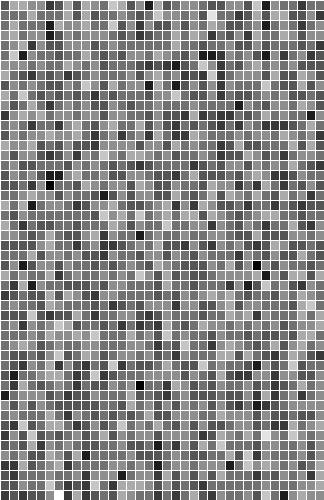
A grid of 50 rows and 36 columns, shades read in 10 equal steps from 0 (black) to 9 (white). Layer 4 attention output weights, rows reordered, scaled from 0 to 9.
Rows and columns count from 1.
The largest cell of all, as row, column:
50, 7
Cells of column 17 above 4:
17
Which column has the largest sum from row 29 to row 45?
25
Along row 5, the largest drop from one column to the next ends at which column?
4
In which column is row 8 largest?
24
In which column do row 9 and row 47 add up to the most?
30
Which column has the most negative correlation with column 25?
18
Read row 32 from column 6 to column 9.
2 3 3 6
